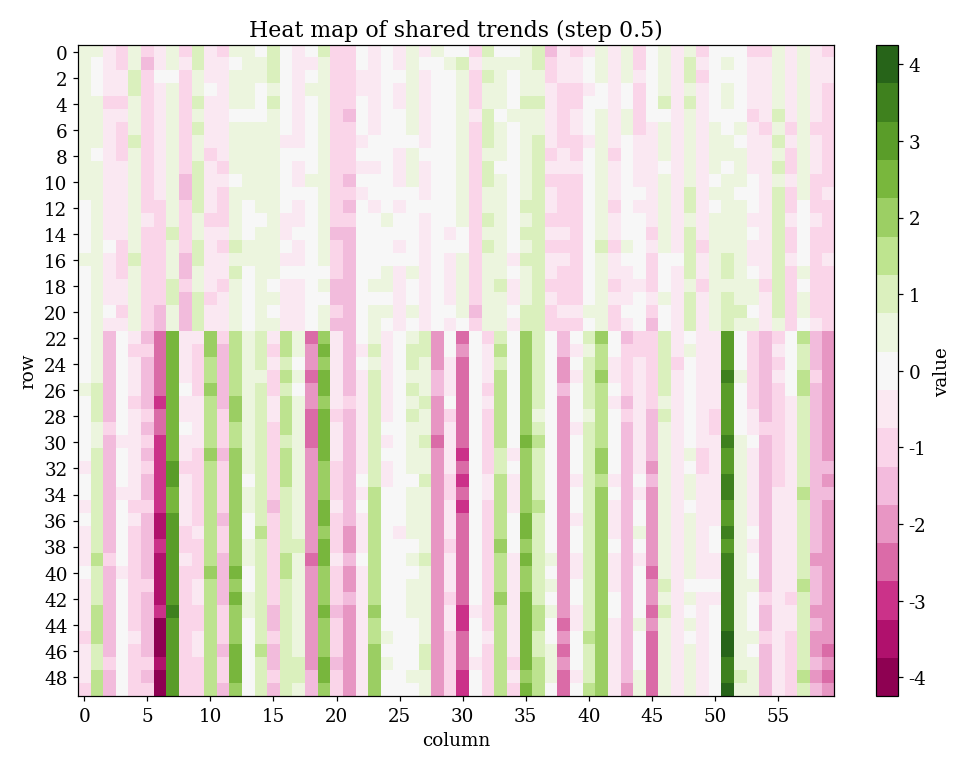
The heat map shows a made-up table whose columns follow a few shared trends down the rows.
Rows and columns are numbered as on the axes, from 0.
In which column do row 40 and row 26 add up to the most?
51
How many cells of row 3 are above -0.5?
33
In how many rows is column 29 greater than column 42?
19
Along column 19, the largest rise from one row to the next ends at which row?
22
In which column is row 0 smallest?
37
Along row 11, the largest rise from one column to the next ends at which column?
9
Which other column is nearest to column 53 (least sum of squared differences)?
44
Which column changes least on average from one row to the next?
47
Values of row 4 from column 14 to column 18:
0 1 0 -0.5 0
